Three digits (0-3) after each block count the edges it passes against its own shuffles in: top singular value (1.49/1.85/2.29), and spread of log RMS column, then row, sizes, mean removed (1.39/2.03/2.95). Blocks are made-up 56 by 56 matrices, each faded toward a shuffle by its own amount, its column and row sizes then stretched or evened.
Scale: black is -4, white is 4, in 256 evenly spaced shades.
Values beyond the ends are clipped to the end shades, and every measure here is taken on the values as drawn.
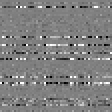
3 0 3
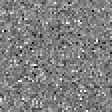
0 0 0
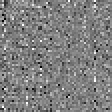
1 2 0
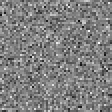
0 0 0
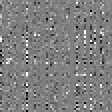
2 3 1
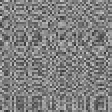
3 1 1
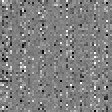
0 3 0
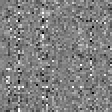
1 2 0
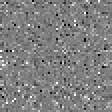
1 1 1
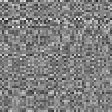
3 0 3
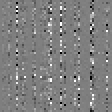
1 3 1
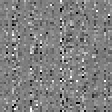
2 3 0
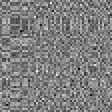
3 0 0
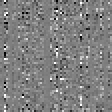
0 3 1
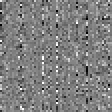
2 3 0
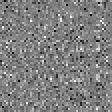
2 1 0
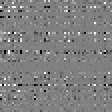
1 2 3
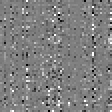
1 3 1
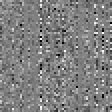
1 3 0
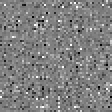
0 1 2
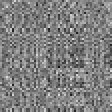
3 2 1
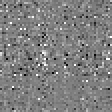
0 1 2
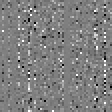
1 3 0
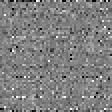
2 1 2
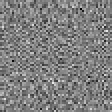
3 1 1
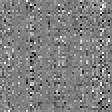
2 3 0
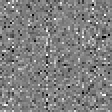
1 2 0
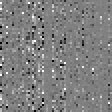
0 3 0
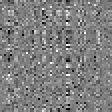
3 2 0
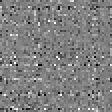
0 2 2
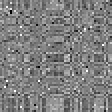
3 0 0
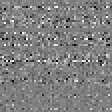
1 1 3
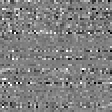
1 1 3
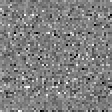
0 0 2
